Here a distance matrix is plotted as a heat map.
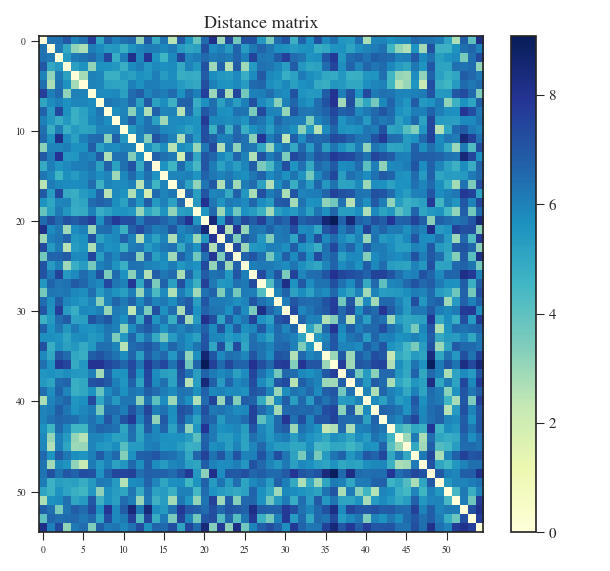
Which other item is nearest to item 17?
13
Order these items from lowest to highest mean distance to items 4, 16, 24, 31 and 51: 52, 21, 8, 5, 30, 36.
5, 36, 8, 30, 52, 21
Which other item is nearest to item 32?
49
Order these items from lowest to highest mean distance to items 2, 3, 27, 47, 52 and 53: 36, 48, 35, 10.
10, 35, 48, 36
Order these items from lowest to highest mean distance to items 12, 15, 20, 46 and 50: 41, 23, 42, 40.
40, 41, 23, 42
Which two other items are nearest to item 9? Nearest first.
15, 33
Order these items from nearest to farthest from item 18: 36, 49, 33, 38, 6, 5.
38, 36, 49, 5, 33, 6
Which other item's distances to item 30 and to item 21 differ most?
11
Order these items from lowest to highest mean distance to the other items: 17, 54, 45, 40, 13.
45, 40, 17, 13, 54
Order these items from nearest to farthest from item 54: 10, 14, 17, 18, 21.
21, 17, 10, 14, 18
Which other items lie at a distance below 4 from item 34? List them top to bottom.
10, 32, 46, 49
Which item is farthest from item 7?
36
